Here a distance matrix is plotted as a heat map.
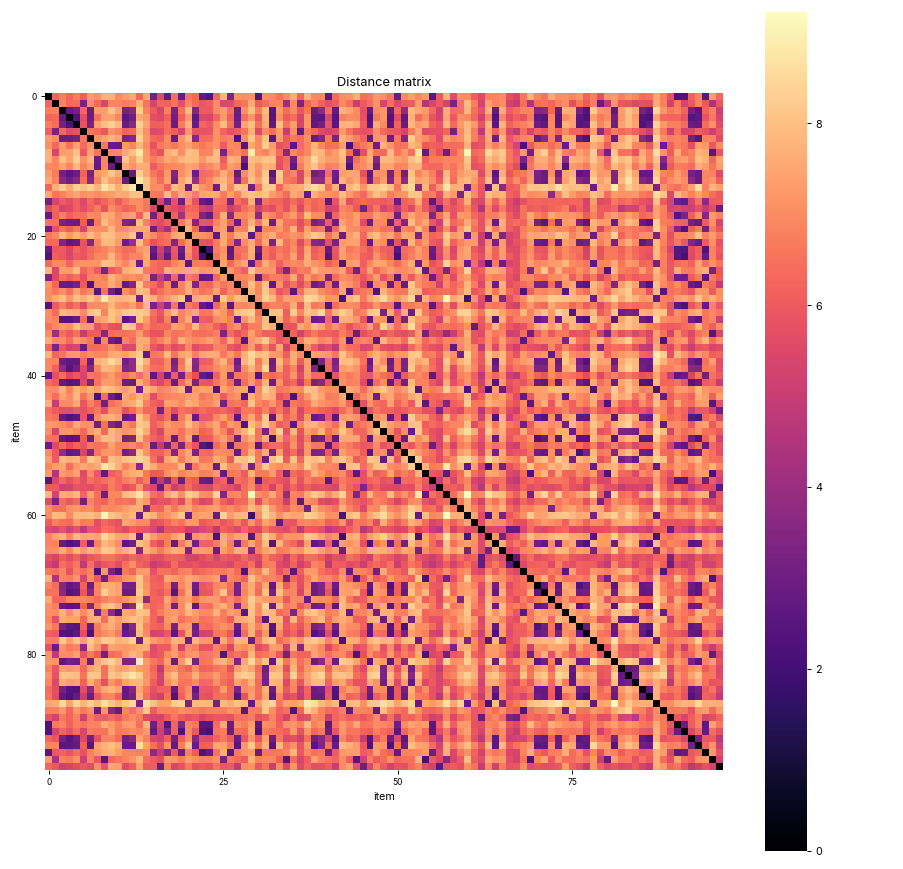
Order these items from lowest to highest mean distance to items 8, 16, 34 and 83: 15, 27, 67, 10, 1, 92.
1, 67, 15, 92, 27, 10
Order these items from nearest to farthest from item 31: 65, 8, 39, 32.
8, 65, 32, 39
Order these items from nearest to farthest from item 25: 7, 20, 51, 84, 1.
1, 7, 84, 51, 20
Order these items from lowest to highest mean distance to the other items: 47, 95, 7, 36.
36, 95, 7, 47
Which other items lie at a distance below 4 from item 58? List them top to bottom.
1, 5, 36, 79
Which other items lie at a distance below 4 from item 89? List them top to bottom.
62, 66, 67
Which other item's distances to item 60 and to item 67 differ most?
29
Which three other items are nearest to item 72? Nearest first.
37, 59, 14
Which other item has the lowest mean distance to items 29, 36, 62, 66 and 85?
67
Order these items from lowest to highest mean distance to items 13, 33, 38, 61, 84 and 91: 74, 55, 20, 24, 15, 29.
55, 15, 24, 20, 29, 74
